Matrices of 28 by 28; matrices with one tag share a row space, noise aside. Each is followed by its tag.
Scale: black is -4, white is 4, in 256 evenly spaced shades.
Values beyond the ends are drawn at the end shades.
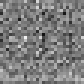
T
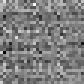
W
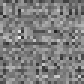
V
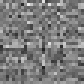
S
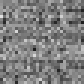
W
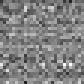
T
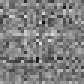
T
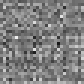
W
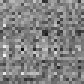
V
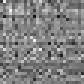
W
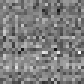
V
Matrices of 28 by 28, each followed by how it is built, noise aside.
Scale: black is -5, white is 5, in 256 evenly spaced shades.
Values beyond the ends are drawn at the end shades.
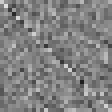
diagonal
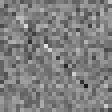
diagonal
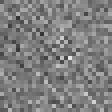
Toeplitz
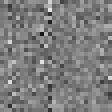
uneven columns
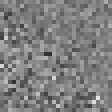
lower triangular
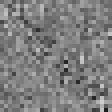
block diagonal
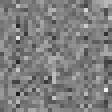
uneven columns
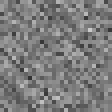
Toeplitz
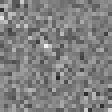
block diagonal
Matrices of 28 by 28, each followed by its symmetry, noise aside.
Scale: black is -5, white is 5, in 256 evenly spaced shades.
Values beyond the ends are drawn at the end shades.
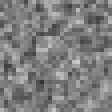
symmetric.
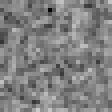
no symmetry.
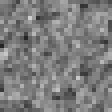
same after a half turn.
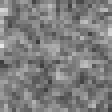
no symmetry.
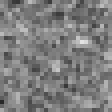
no symmetry.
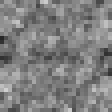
same after a half turn.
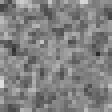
symmetric.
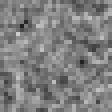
symmetric.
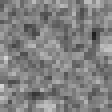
symmetric.
